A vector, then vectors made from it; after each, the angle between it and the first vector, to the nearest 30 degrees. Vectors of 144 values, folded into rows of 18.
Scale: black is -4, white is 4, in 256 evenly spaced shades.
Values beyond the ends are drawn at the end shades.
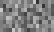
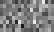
90 degrees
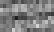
60 degrees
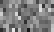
60 degrees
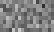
30 degrees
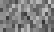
90 degrees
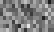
90 degrees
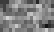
60 degrees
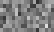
60 degrees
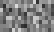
30 degrees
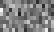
60 degrees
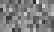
150 degrees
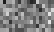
120 degrees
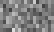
30 degrees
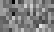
90 degrees
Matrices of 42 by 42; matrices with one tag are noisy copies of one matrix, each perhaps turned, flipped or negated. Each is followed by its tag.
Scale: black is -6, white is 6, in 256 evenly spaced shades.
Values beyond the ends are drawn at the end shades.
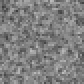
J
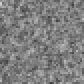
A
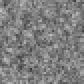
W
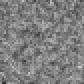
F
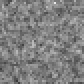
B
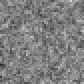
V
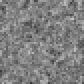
V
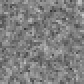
F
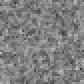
J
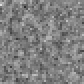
F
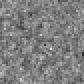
W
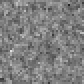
F
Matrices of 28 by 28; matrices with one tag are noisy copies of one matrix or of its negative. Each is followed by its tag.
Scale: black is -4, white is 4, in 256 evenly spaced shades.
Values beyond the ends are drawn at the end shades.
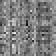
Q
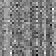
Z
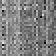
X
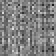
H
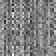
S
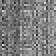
X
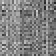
X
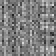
H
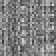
H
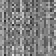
S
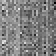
X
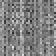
S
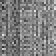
X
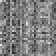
Q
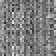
S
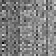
X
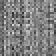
S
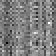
Z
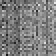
X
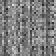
H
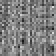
H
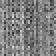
S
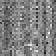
Z
